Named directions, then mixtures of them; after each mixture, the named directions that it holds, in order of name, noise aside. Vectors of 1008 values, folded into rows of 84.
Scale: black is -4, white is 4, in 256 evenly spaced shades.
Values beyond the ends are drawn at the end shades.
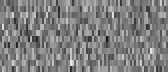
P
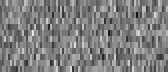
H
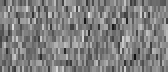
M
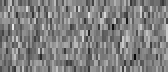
M.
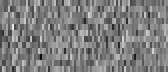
M, P.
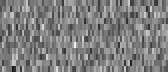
H, M, P.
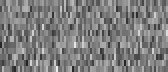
H, M.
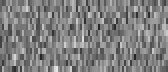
H, M.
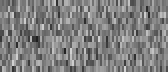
M, P.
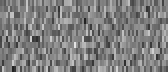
H, M, P.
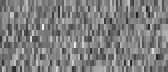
H, M, P.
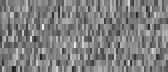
H, M, P.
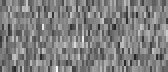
H, M.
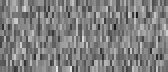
H, M, P.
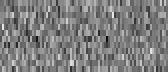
P.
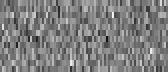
P.
